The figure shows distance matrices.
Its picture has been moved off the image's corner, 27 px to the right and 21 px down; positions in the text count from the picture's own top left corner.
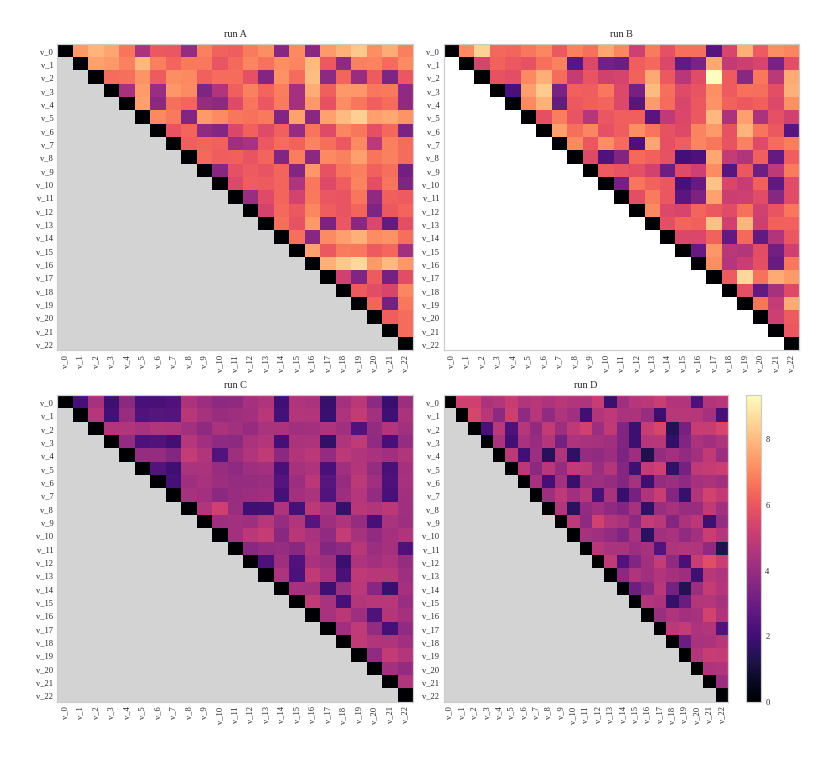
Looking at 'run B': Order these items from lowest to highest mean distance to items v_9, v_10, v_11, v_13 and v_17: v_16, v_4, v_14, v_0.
v_16, v_14, v_0, v_4
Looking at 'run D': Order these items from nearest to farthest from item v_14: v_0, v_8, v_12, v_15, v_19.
v_19, v_12, v_15, v_8, v_0
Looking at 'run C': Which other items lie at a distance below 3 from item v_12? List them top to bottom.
v_8, v_13, v_15, v_18
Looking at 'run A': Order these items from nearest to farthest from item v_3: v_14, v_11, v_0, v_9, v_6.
v_9, v_6, v_11, v_14, v_0
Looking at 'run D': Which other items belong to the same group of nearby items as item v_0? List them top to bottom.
v_13, v_20
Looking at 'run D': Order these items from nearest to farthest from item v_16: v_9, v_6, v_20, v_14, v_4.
v_4, v_6, v_14, v_20, v_9
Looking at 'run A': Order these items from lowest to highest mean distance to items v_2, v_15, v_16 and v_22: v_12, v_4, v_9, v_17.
v_9, v_4, v_17, v_12
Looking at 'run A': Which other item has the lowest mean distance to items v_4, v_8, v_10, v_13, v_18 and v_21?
v_17
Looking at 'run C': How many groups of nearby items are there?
6
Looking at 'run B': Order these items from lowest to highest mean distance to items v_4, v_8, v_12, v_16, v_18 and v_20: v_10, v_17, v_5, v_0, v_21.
v_21, v_10, v_5, v_0, v_17
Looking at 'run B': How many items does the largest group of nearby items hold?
7
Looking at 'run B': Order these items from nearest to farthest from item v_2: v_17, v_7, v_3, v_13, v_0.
v_3, v_7, v_13, v_0, v_17
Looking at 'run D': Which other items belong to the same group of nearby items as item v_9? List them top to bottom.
v_21
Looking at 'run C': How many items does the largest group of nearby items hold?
9
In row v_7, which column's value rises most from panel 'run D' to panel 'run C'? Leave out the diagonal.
v_19
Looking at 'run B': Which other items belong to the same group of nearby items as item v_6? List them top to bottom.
v_22
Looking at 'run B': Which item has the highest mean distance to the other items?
v_17
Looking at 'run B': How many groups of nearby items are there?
7
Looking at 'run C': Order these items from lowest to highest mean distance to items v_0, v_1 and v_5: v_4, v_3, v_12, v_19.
v_3, v_4, v_12, v_19
